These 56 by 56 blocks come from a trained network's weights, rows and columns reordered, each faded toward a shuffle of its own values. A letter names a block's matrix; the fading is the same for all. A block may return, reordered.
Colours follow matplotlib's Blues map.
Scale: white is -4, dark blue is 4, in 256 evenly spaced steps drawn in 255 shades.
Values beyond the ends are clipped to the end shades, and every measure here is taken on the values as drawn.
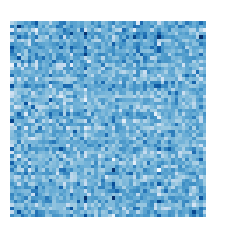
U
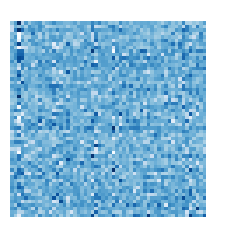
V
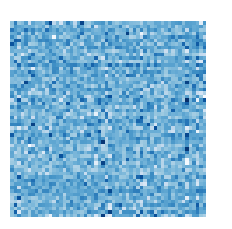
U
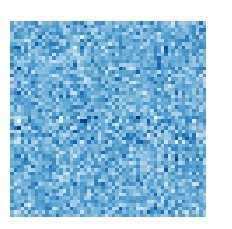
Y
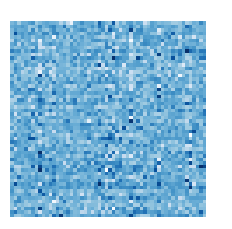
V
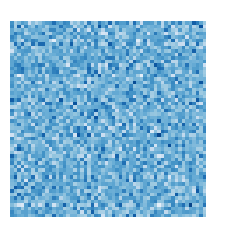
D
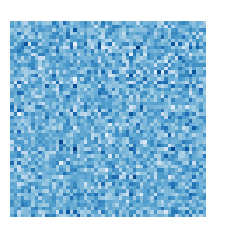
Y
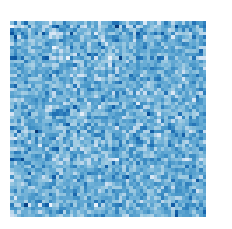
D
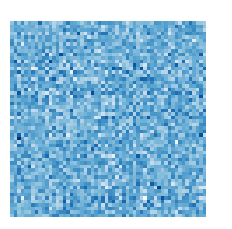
Y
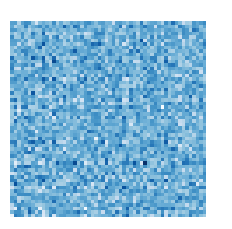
Y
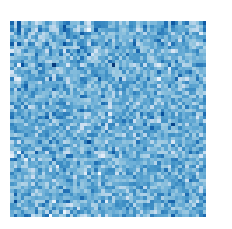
Y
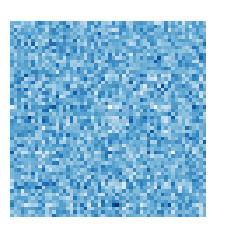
D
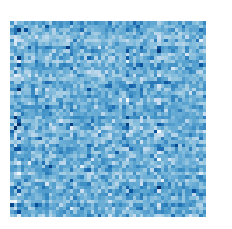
U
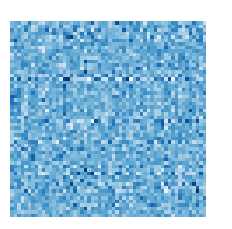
Y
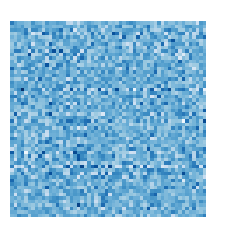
Y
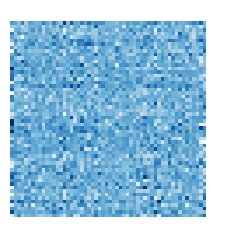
V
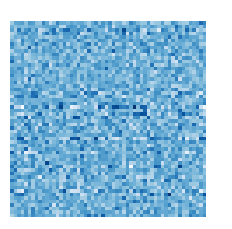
Y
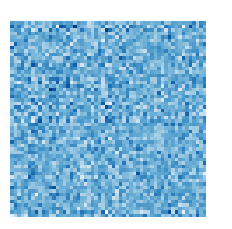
Y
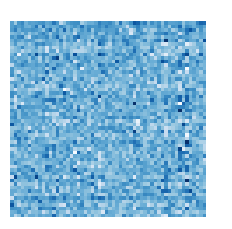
U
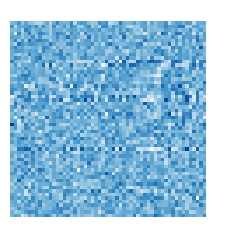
D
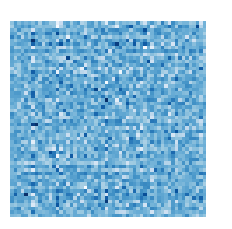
U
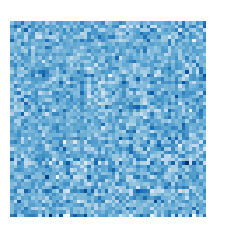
Y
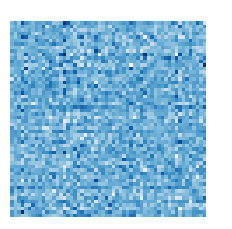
U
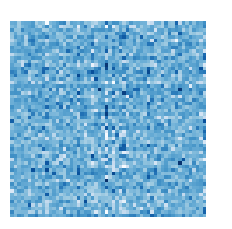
V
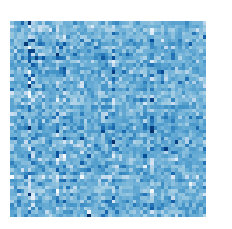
V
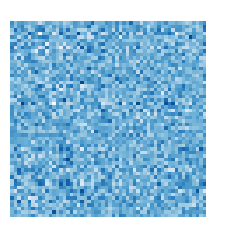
Y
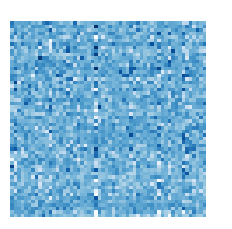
V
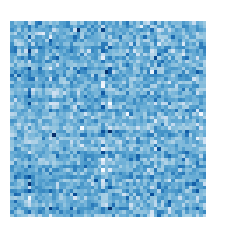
U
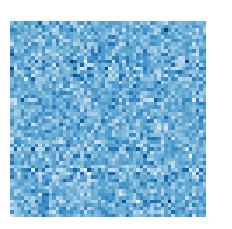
D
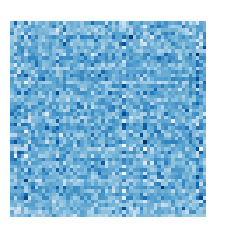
U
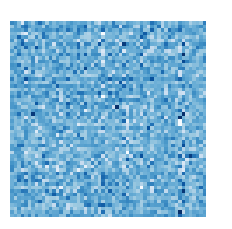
U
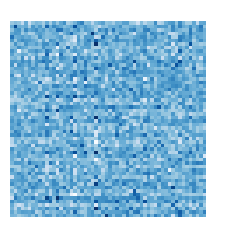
U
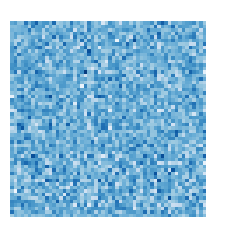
Y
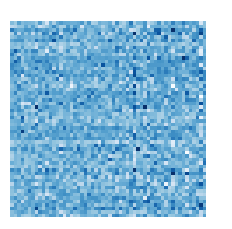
U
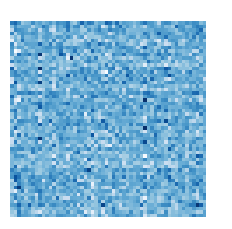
U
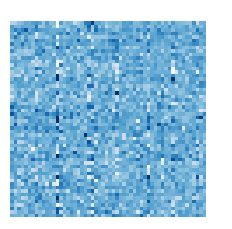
V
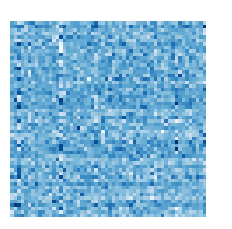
U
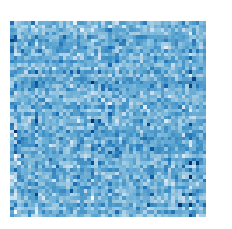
U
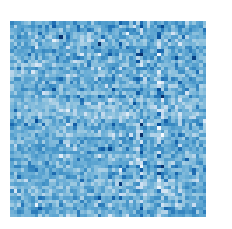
U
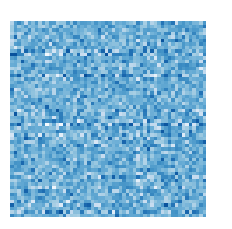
D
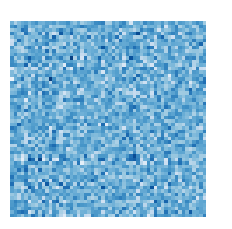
Y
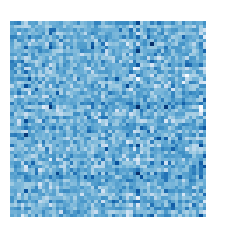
U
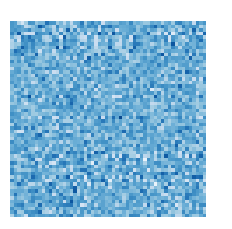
D
